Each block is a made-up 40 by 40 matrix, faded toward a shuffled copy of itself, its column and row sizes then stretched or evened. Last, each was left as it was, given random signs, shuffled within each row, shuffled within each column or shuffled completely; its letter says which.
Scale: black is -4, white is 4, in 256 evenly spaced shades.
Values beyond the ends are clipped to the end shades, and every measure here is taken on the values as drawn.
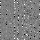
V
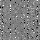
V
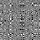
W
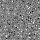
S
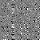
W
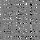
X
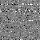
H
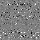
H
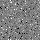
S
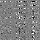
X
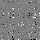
X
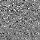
H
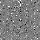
V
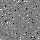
S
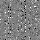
V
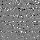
H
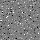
S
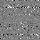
H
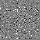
X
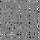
W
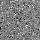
S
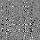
W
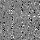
V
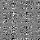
X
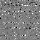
H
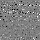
H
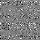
X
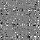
X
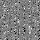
V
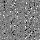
V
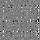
W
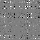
X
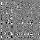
W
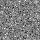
S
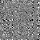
X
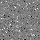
S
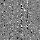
V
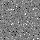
S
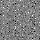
V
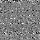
H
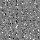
V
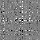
X
